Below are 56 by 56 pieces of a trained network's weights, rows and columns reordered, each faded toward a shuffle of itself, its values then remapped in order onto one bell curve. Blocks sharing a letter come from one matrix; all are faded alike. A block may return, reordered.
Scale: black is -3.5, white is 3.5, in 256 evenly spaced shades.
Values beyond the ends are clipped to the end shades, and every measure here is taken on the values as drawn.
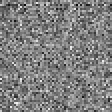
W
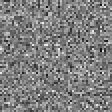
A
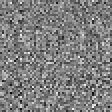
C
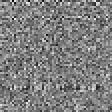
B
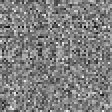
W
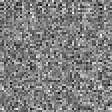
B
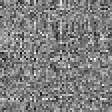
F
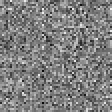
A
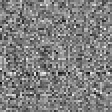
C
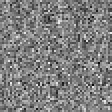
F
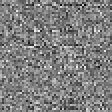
B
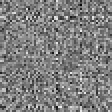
B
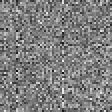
B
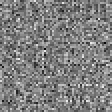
C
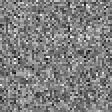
F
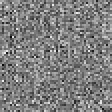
B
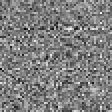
C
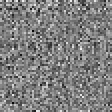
C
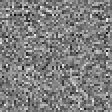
F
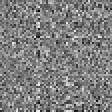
A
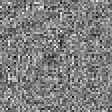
F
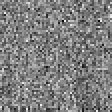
W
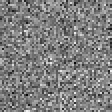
A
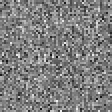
W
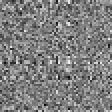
A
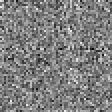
W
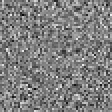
C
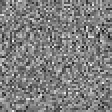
B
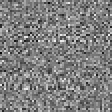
C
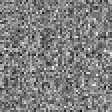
W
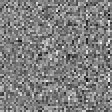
B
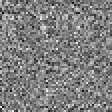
F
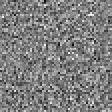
F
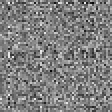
A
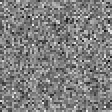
W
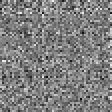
F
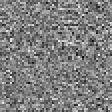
F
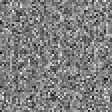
W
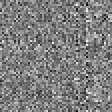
B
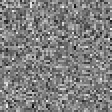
F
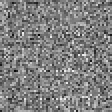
W
